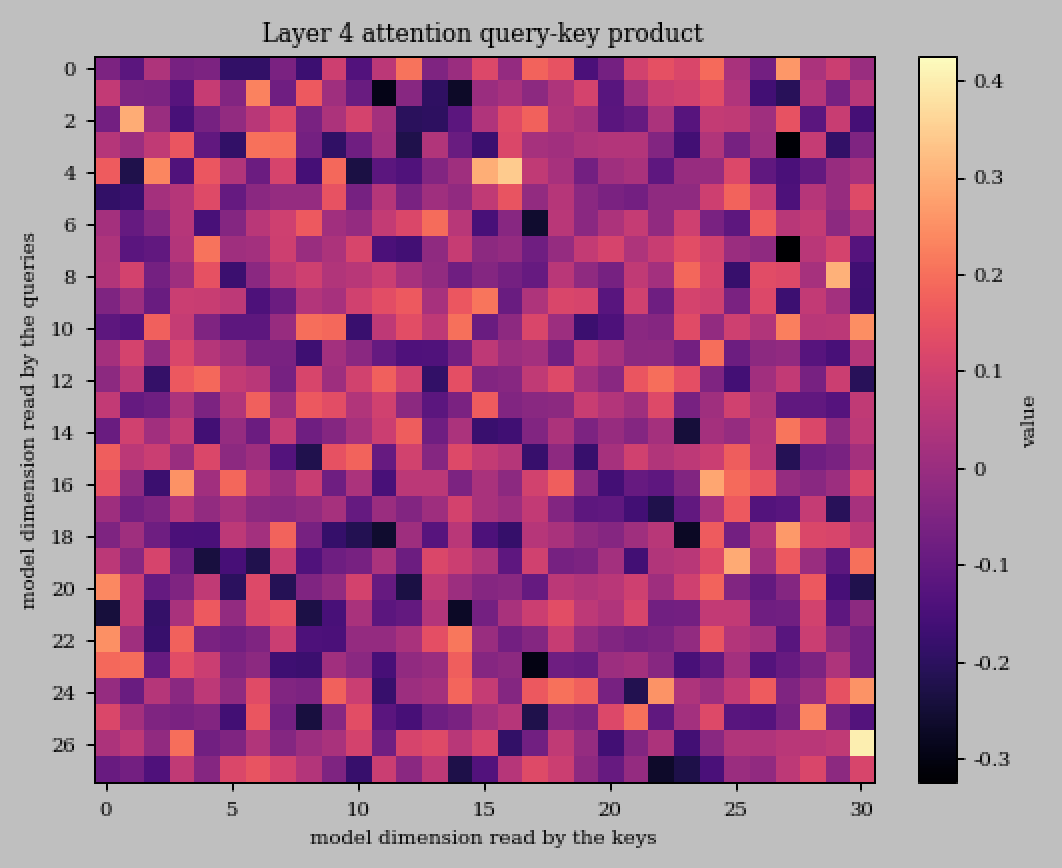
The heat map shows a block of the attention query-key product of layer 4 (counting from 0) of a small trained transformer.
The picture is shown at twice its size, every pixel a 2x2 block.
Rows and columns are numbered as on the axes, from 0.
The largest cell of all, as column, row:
30, 26
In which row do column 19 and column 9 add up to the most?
24
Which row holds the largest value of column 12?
0
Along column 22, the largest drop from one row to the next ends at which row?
25
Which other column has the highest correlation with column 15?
9
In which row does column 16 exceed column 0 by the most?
5
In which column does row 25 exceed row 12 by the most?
28
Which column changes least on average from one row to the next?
20
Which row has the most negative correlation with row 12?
19
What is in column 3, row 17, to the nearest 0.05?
0.05
